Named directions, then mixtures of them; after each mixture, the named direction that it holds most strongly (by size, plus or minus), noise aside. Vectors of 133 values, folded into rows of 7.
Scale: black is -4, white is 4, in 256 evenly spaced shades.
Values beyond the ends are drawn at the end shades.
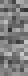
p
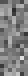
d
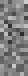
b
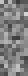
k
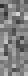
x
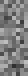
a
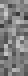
x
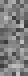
a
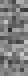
p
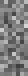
a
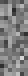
d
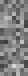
a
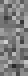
a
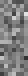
k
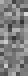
k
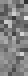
b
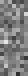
k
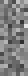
a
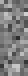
k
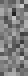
d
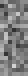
x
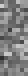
p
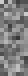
k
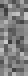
x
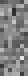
d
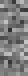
p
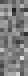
d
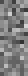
p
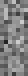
x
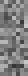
a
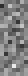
x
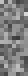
k
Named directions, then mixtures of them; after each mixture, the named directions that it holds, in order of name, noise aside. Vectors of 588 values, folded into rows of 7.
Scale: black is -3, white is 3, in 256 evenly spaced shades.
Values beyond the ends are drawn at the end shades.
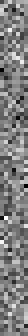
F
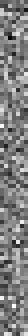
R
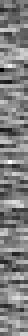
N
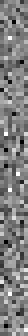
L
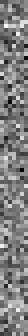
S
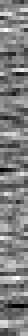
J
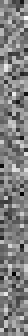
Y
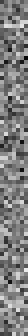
L, S.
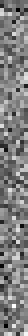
L, R.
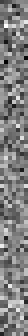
S.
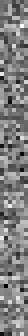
J, N, S.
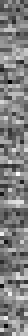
L, N.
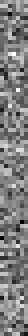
F, J, R.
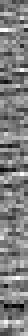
J, N.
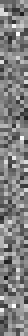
F, R, S.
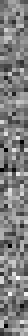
J, L, Y.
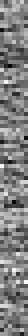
N, Y.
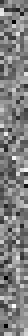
F, L, R.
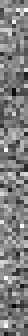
J, L, R.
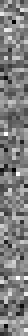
F, J, L.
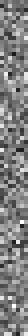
R.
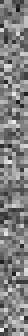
N, S, Y.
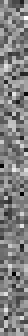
Y.
